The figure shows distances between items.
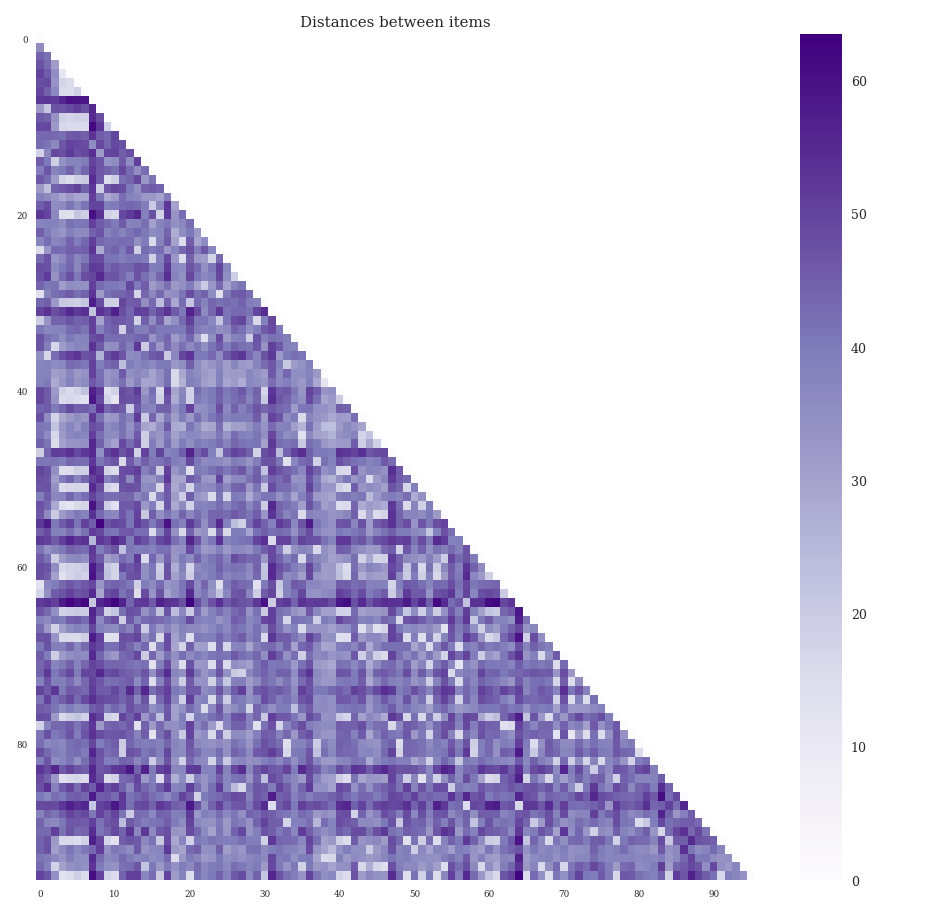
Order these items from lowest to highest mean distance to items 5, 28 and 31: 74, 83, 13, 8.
74, 83, 13, 8
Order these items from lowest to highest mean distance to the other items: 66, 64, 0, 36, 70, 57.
70, 66, 0, 36, 57, 64
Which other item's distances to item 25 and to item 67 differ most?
54
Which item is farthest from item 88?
83
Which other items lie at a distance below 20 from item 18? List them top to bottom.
38, 39, 93
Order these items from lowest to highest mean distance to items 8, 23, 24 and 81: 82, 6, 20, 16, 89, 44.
89, 82, 44, 16, 6, 20
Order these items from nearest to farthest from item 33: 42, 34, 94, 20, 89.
89, 94, 34, 42, 20
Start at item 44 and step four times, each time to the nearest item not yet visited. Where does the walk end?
38
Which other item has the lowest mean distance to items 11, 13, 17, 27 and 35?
37
